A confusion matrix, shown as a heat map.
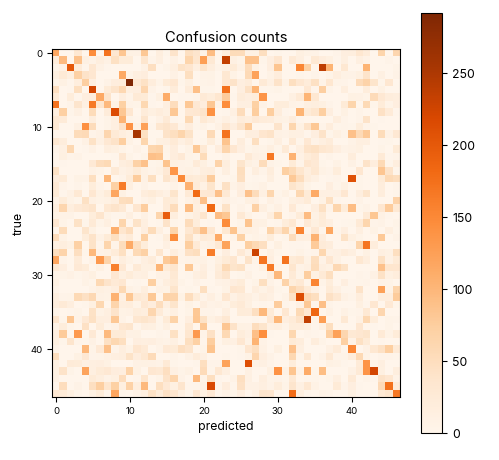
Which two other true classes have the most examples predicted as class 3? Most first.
38, 1
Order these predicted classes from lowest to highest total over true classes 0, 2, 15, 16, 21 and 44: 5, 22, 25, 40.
22, 40, 25, 5
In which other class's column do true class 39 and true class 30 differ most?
27
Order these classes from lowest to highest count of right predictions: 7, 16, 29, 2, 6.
7, 6, 16, 29, 2
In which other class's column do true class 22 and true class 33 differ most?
15
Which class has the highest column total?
23
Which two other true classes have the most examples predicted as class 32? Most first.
46, 14
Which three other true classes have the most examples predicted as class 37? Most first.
24, 2, 38
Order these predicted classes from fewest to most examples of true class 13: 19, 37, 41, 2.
41, 37, 2, 19
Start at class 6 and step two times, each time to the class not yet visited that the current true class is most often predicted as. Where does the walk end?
31
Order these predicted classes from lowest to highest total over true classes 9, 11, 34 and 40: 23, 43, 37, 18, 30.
37, 43, 30, 18, 23
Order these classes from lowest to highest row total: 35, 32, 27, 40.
32, 35, 40, 27
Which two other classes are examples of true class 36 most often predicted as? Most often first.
34, 30
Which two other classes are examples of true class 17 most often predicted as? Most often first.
40, 7
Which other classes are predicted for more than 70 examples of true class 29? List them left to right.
8, 14, 18, 44
